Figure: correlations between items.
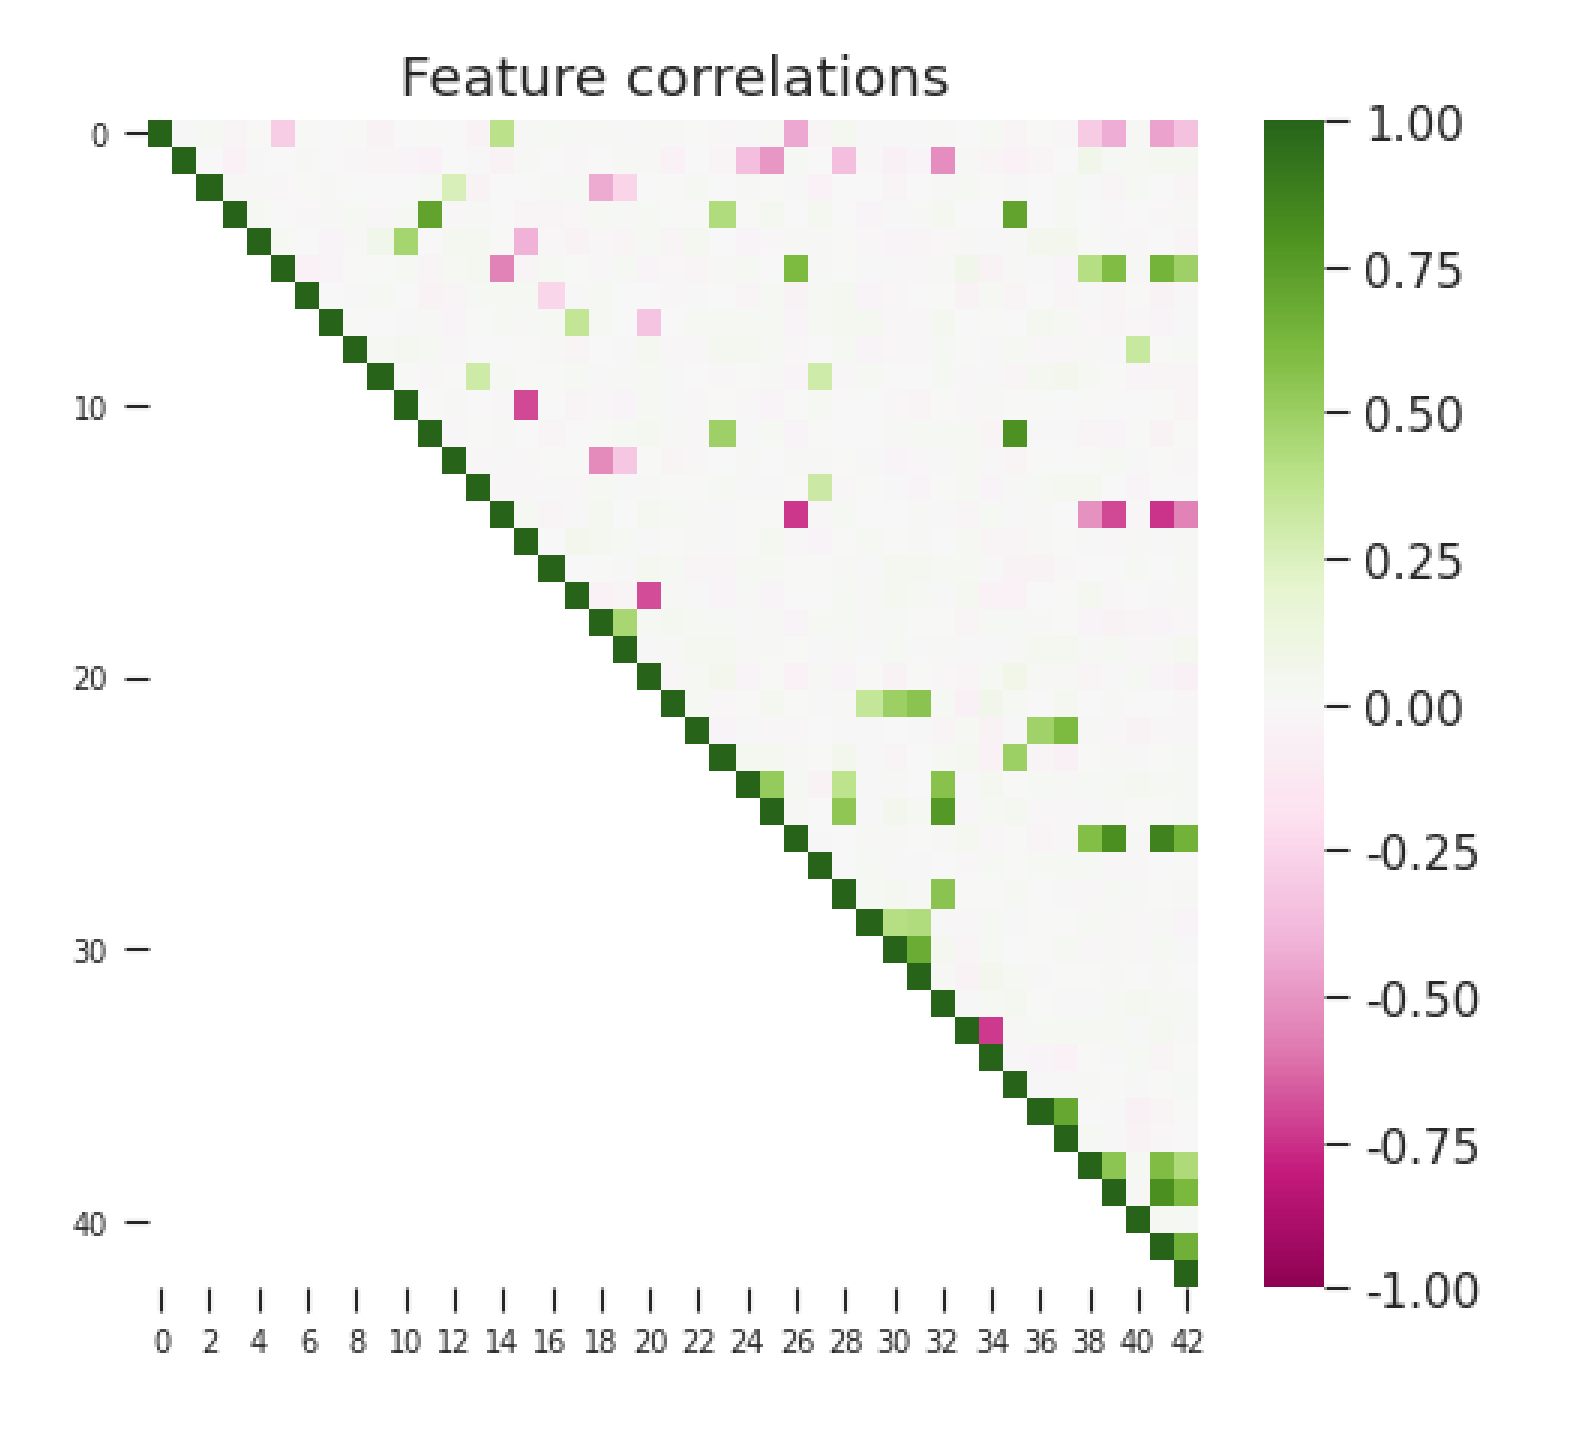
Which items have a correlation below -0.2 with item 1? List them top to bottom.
24, 25, 28, 32
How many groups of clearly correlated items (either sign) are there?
12
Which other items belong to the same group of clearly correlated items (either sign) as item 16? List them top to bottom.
6
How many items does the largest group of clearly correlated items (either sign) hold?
8
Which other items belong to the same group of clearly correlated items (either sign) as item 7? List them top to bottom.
17, 20
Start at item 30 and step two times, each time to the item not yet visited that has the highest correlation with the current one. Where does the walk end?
21
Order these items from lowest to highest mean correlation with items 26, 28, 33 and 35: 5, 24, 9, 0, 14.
14, 0, 9, 24, 5
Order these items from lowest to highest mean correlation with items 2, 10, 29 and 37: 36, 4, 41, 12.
41, 12, 4, 36
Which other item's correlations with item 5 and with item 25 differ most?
32
